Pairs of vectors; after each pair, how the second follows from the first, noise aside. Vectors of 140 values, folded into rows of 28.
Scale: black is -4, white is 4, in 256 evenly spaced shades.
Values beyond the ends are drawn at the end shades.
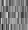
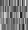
reversed, negated.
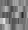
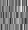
shuffled.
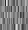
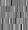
reversed, negated, partly zeroed.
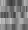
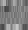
reversed, negated, partly zeroed.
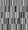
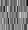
shuffled.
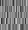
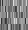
sign-scrambled.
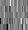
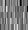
reversed.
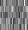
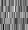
reversed, negated.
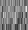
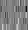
negated, partly zeroed.
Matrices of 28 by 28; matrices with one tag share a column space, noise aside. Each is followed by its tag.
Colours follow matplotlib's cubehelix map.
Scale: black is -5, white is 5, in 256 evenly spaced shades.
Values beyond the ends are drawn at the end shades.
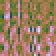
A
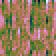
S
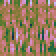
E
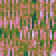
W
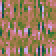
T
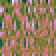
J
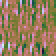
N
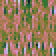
N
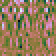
J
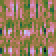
T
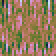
N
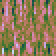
N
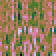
A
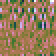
J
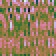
J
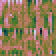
S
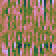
N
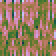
W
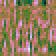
E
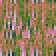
W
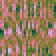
T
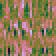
T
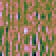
A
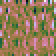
J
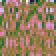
J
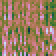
A
